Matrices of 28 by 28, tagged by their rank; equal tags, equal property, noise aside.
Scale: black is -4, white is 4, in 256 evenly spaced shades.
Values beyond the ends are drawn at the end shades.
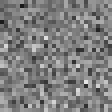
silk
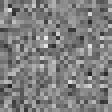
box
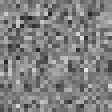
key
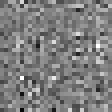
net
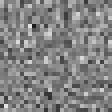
key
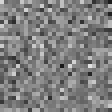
box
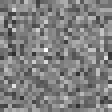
silk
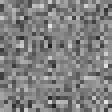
key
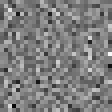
box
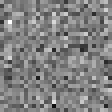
net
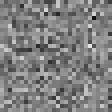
key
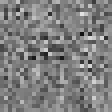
key
